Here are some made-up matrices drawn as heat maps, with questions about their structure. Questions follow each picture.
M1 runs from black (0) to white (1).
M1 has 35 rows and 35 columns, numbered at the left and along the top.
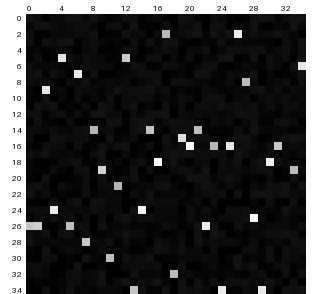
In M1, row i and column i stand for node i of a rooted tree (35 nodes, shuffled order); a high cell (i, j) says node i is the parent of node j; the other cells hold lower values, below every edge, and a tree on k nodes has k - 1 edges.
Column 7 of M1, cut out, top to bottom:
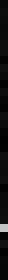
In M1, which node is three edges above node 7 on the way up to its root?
16
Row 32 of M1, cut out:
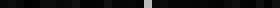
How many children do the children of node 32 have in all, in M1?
2
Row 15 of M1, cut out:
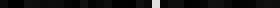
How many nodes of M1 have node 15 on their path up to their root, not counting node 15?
12
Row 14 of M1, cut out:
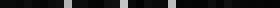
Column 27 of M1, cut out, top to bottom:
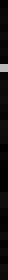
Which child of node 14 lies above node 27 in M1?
8
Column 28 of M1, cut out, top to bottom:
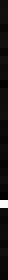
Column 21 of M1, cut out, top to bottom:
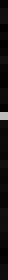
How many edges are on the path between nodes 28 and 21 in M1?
6
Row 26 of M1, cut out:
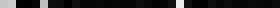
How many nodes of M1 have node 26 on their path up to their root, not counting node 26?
6
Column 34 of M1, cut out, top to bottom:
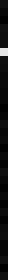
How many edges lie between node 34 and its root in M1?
7
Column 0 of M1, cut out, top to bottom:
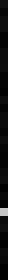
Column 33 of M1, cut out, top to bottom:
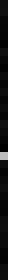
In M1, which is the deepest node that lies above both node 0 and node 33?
19
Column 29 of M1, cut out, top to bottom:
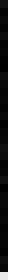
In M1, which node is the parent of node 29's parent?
6
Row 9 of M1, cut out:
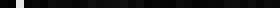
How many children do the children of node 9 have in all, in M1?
2
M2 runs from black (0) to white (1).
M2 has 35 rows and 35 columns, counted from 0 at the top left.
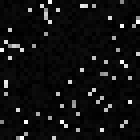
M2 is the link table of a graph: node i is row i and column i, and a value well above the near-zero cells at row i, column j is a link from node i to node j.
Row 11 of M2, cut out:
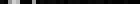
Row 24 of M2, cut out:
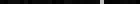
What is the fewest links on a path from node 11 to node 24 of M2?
6
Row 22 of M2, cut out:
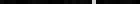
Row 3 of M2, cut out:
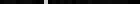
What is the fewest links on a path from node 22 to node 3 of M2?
5
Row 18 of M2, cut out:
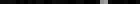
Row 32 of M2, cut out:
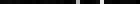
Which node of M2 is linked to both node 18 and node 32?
node 25
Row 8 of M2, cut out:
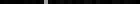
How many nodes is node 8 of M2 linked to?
1
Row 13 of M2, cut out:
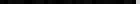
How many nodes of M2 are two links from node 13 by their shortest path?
2
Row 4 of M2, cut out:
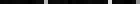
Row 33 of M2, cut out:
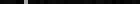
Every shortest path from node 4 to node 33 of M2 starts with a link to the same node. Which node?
node 27
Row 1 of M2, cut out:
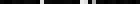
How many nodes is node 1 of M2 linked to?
4
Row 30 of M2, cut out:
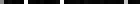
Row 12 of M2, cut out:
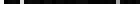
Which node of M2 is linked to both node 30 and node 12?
node 0
